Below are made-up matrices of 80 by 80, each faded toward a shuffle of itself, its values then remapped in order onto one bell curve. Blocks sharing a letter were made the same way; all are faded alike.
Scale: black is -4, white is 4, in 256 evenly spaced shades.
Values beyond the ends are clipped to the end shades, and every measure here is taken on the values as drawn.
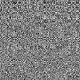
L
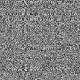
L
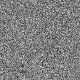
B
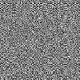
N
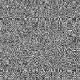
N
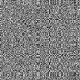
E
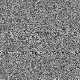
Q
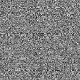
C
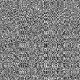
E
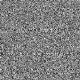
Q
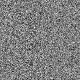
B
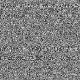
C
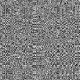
E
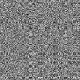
N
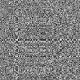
N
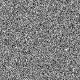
B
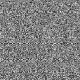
C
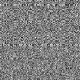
L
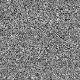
Q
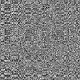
E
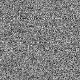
Q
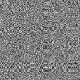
L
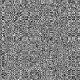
E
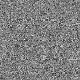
Q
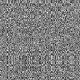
E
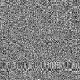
L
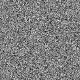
B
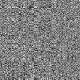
N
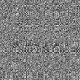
N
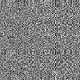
E
